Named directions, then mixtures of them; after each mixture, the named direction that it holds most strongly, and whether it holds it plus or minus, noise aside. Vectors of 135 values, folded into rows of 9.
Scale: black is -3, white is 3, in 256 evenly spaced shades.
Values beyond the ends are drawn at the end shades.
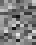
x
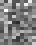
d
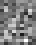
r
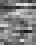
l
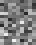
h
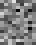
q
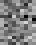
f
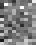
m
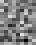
r, minus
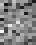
m, minus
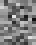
f, plus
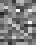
q, minus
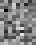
d, minus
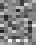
q, plus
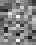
x, minus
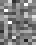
d, plus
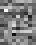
r, plus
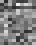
l, plus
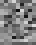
q, plus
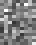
d, plus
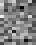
m, minus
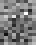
r, minus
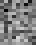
d, minus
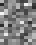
h, plus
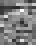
l, plus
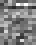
l, plus
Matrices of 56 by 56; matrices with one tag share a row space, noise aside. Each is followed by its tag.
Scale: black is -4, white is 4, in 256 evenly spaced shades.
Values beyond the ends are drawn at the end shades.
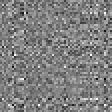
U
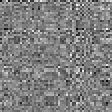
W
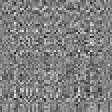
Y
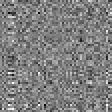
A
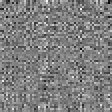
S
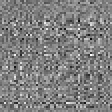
Y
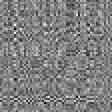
Y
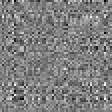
U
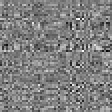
W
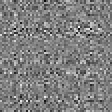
Y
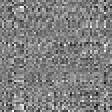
U
